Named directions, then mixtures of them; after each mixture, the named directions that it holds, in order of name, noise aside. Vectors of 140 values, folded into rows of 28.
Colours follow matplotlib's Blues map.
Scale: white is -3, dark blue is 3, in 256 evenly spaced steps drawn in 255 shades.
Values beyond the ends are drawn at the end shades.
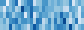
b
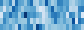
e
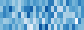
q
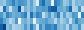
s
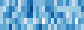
b, e, q.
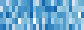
b, q, s.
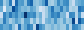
e.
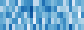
b, q, s.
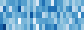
s.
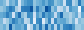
b, q.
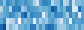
e, s.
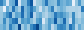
b, e.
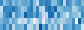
e, q, s.
